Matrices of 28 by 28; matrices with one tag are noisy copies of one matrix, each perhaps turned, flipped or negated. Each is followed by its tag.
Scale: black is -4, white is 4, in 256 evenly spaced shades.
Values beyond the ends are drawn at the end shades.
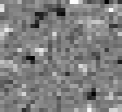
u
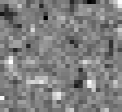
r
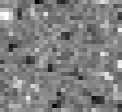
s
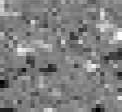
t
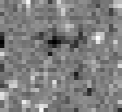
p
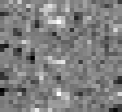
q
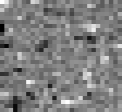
r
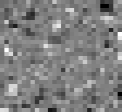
s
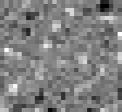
s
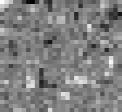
r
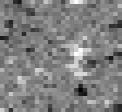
p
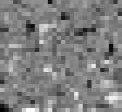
r
